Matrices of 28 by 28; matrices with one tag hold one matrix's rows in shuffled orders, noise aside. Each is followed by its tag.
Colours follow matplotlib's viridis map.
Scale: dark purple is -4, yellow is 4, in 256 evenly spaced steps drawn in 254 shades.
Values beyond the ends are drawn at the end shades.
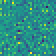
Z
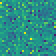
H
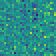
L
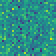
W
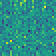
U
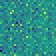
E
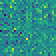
E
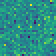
L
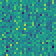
U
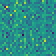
U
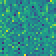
W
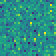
L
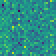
W
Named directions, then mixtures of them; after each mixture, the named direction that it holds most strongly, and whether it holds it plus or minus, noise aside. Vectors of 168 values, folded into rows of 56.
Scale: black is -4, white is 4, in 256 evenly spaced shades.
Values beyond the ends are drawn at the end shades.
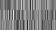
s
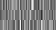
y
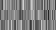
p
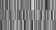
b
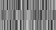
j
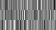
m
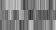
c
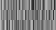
b, minus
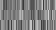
p, minus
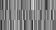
b, plus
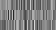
s, minus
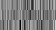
y, minus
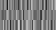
j, plus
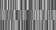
j, minus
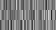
p, minus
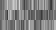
c, plus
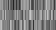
b, minus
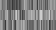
c, minus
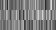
b, plus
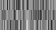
j, plus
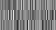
s, plus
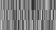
b, minus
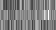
p, minus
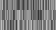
j, plus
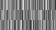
p, plus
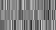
p, plus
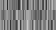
j, plus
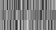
j, plus
